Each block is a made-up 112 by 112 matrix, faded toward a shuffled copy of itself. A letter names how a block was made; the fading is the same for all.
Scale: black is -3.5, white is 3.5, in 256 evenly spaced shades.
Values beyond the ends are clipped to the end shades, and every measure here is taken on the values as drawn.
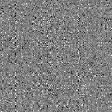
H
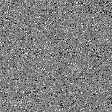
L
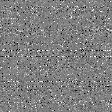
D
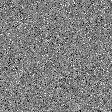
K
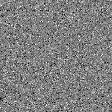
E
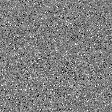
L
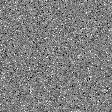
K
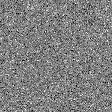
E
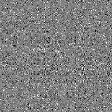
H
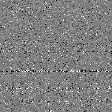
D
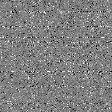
D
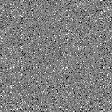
H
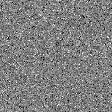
E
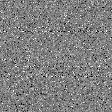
L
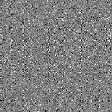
H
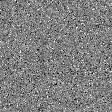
K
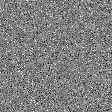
K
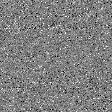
L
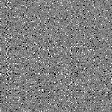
H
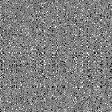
H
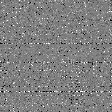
D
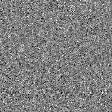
E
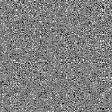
H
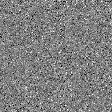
E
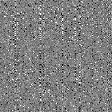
H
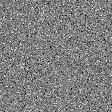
K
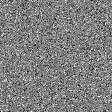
K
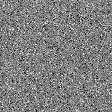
E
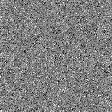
E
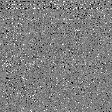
D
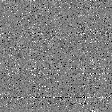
D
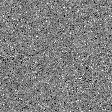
K
